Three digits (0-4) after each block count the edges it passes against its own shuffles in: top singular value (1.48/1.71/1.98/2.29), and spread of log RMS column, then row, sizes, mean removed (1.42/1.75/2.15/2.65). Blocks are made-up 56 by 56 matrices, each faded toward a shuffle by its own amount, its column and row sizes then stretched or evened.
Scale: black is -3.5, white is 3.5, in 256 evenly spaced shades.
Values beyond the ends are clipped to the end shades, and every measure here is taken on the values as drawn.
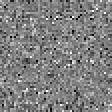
2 0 2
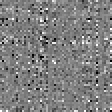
0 4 3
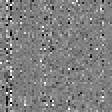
2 3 0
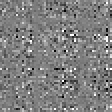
1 4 4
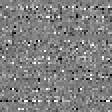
0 0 4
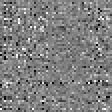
2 3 3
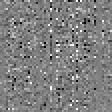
1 4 2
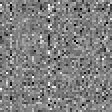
2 3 0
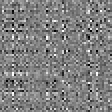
4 4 3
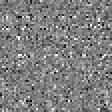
1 1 2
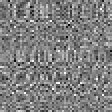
4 1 2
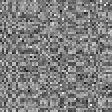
4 0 0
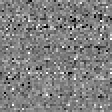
0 1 3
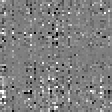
1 4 3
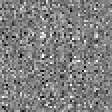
2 3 1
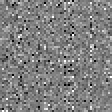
2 3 0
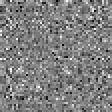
3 1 2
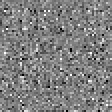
1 1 2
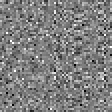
3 1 0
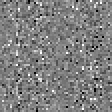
0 3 0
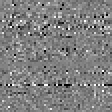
3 1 4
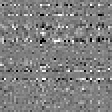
4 2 4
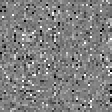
1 2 0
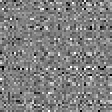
4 1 4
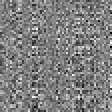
3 4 0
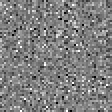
2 1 0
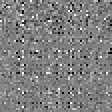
3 2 4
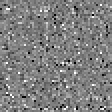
0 1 1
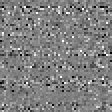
2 0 4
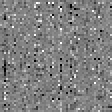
0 3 0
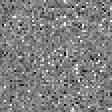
0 1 1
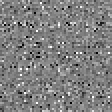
0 0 3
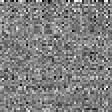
3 1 3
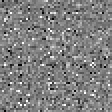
2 2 2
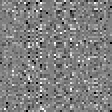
4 3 1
